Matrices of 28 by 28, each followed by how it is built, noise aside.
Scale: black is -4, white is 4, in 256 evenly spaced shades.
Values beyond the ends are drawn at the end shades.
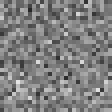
repeating columns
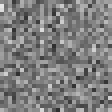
blocks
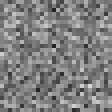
repeating columns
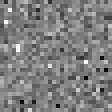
sparse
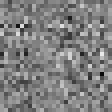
low rank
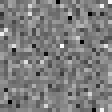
sparse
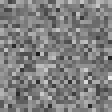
repeating columns
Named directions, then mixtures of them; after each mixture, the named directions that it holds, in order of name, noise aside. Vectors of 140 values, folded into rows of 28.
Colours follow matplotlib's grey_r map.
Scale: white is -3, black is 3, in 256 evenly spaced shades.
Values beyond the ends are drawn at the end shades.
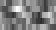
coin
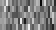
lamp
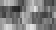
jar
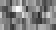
coin.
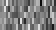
lamp.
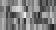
coin, lamp.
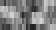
coin, jar.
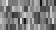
coin, lamp.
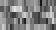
coin, lamp.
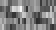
coin, lamp.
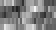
jar.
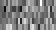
jar, lamp.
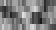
coin, jar.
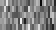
lamp.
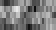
jar, lamp.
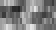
jar.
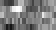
coin, jar.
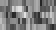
coin, lamp.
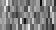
lamp.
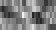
coin, jar.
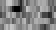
coin, jar.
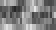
jar.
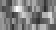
coin.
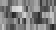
coin, lamp.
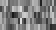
coin, lamp.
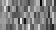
lamp.
